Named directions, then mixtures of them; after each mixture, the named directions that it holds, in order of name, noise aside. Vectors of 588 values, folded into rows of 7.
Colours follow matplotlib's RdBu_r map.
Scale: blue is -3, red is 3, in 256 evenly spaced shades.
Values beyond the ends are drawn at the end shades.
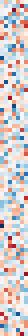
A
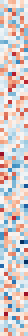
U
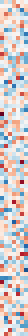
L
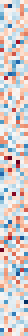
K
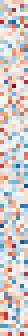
A, U.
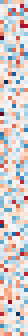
A, L.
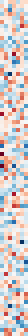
K, L, U.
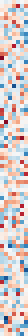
A, L.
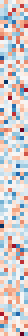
A.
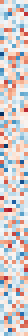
L.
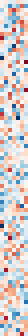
A, K.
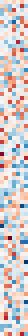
A, K, U.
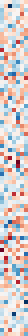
K.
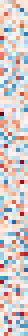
L.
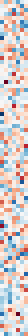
A, L.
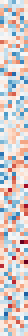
U.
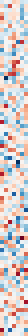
K.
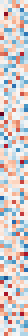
L.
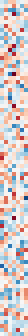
A, U.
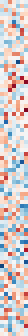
L, U.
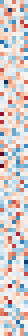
A, L, U.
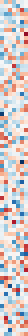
L.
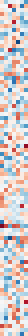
A, K, U.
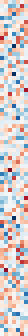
A, K, U.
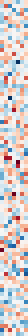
A, K.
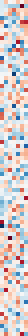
A, K.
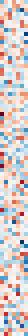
L, U.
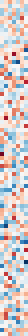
K, U.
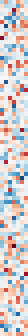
A.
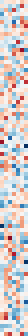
A, K, U.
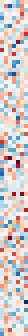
K.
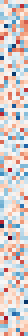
A, K.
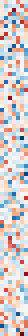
A.
